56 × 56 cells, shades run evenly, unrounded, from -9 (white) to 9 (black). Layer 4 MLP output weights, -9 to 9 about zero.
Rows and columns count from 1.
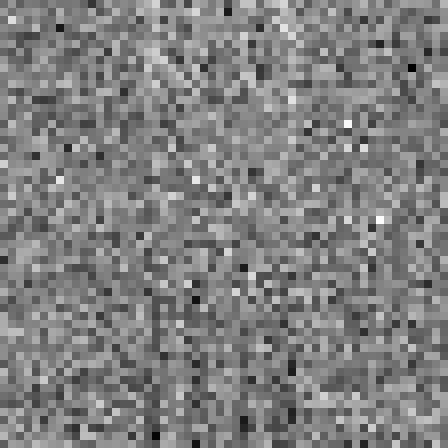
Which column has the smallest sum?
38
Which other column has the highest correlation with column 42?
40
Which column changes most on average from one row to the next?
25
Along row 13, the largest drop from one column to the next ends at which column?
37
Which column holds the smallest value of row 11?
20
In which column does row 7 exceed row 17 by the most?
56
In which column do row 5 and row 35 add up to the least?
32
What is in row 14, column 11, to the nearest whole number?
2
